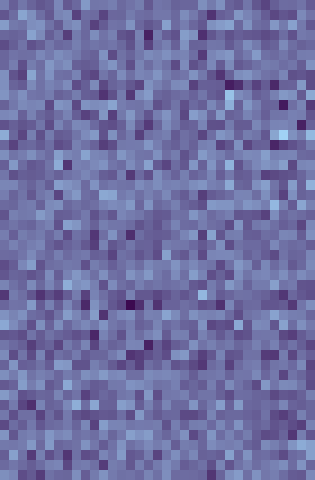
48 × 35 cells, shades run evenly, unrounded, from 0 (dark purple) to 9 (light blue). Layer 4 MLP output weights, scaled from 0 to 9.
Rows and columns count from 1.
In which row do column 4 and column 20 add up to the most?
27
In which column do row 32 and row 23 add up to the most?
8
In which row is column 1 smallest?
30
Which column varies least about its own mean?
20
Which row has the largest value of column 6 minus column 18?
31
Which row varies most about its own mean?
14
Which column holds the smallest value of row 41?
4
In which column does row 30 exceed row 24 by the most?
23
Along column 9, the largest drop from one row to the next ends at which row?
42
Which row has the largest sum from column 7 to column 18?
16
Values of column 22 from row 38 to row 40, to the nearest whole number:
4 4 4
